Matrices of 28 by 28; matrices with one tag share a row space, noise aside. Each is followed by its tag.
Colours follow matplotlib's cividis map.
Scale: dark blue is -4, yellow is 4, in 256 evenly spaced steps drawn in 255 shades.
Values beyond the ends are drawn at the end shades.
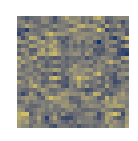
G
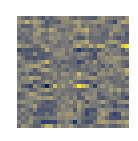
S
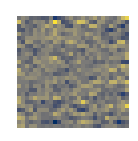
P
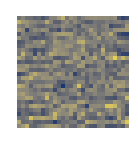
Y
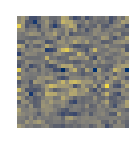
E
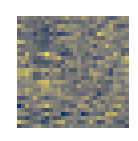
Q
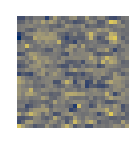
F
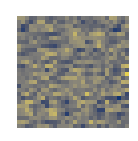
G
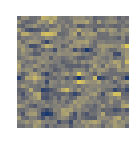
S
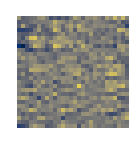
Y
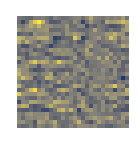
Y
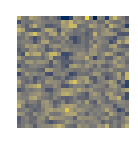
E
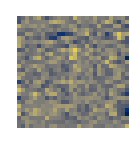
E
